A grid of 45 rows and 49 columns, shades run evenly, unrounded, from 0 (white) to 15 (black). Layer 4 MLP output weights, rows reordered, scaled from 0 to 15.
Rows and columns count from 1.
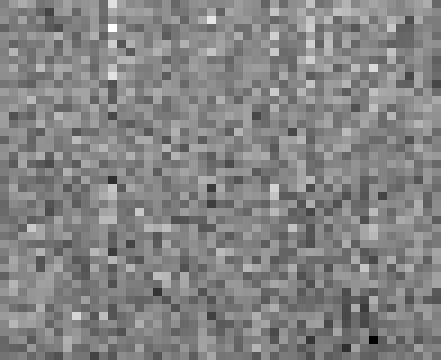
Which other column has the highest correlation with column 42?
31
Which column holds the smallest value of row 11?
35
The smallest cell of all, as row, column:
4, 13
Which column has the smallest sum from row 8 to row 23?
34
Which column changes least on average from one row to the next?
22
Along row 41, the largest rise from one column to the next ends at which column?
37
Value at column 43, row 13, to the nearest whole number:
6
